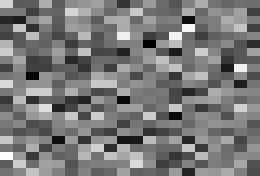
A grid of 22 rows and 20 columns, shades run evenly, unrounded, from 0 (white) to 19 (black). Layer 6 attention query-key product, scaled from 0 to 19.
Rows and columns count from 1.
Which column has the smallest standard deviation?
17
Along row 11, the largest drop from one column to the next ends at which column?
20
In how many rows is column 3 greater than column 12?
14
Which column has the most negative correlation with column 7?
13
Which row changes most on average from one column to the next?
18
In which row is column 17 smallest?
12
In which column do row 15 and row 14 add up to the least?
4
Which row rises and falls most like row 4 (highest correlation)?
2
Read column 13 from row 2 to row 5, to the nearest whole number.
11 10 11 13
